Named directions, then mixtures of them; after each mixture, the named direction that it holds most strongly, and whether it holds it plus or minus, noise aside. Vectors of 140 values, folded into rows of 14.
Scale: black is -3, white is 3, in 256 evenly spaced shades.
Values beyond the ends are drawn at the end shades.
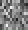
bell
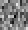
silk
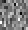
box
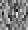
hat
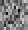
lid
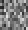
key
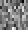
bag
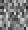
key, plus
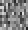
key, minus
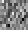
key, minus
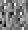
box, minus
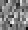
silk, minus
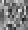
lid, minus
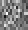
lid, minus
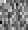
box, minus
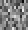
bag, plus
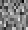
bag, plus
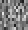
bag, plus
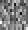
box, plus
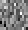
box, minus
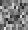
lid, plus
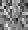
bell, plus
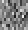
hat, plus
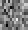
bell, minus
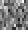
bag, minus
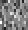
box, plus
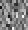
hat, plus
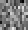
bag, plus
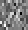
box, plus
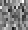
bag, minus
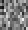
key, plus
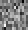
bag, plus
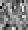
bag, plus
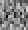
key, minus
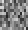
key, minus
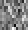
bag, plus
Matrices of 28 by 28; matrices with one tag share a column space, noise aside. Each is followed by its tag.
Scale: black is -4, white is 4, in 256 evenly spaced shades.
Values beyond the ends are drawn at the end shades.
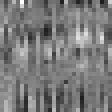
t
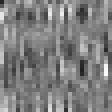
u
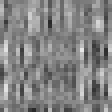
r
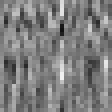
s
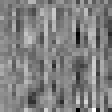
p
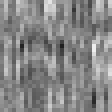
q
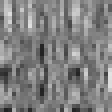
r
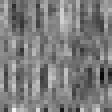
r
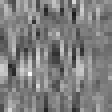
u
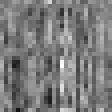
p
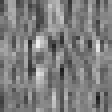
q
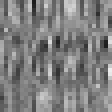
q
